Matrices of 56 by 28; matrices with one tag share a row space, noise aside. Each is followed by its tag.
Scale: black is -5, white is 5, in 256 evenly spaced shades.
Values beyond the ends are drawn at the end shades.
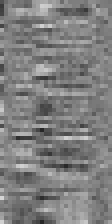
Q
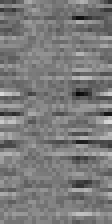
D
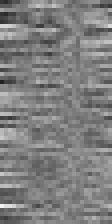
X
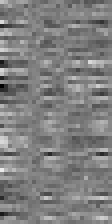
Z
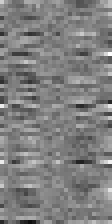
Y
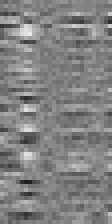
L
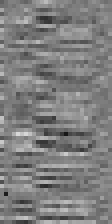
Q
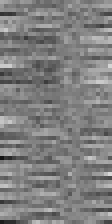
X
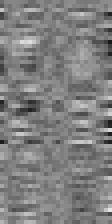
Y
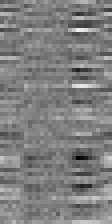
D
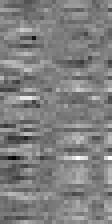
L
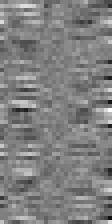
Y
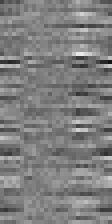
D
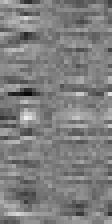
L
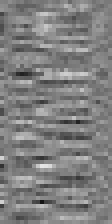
Q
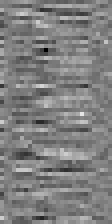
Q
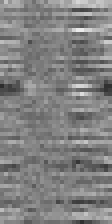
D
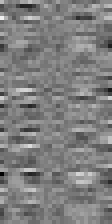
Y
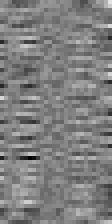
Y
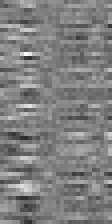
L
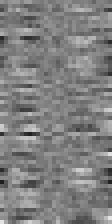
Y
